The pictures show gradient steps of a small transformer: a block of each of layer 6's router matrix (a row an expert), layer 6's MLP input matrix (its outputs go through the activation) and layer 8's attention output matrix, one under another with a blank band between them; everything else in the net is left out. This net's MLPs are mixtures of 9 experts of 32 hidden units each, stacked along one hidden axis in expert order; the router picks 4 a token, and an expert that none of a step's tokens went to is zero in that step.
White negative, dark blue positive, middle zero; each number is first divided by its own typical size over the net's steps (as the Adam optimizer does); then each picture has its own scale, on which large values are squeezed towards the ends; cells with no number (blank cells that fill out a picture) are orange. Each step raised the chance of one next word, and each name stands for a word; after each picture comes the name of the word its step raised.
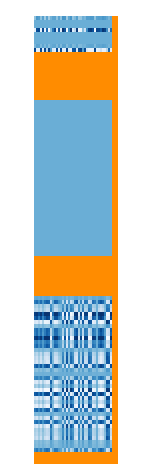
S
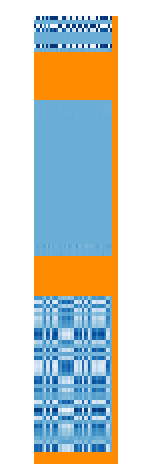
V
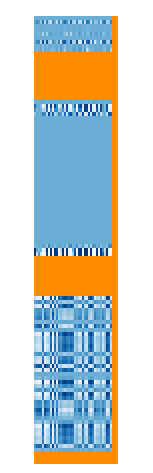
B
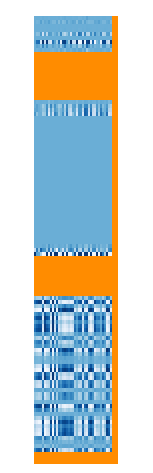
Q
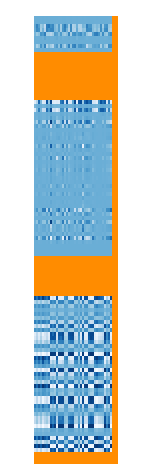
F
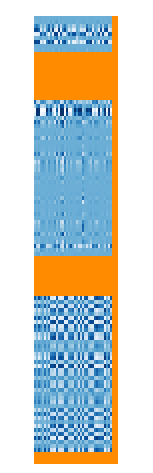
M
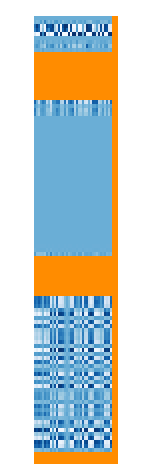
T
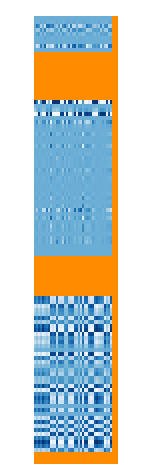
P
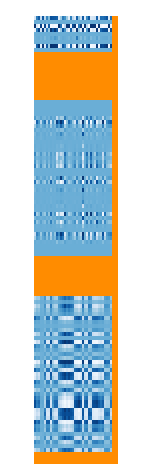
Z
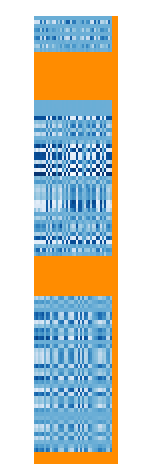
S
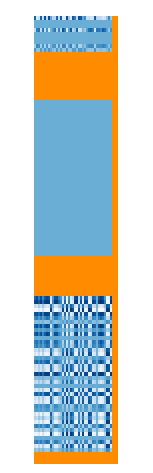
Q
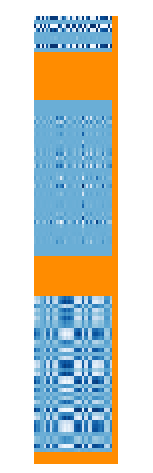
V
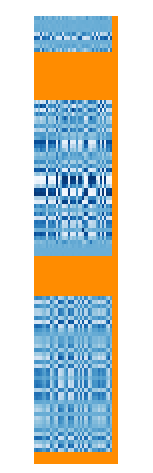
M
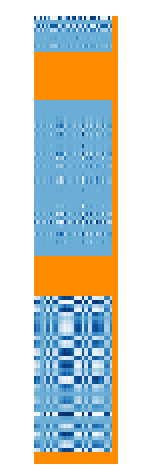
Q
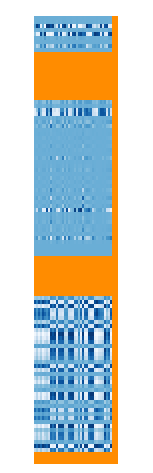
B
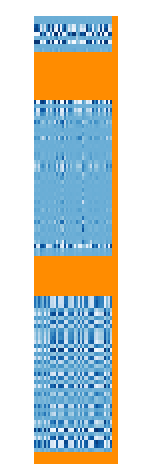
T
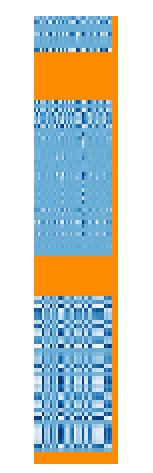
B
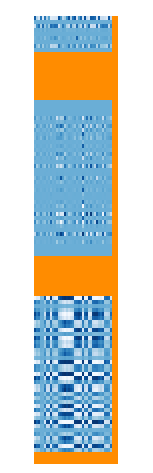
S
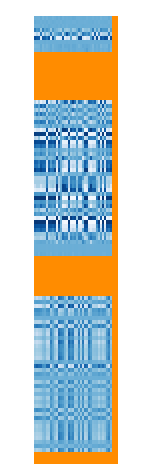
B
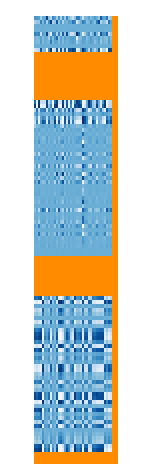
V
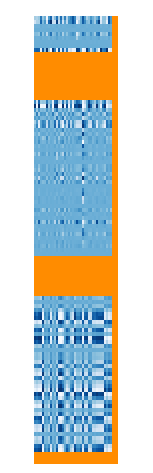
S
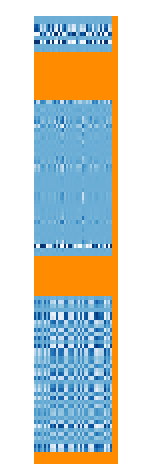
S
